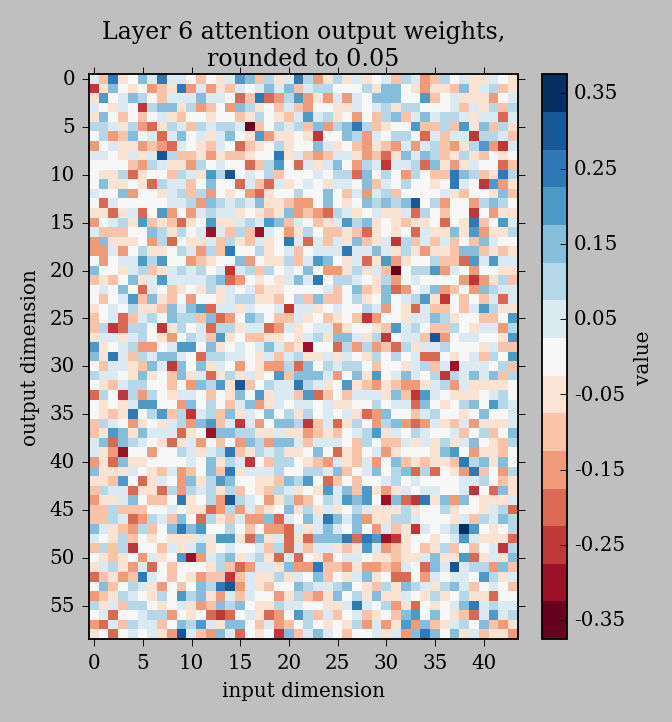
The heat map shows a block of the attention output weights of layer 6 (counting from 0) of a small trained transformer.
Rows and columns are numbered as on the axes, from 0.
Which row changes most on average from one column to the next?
44
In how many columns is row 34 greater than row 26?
25
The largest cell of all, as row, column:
47, 38
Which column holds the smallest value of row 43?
39
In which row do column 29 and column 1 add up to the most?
2
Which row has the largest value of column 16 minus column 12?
37
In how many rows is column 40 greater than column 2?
25
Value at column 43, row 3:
0.1
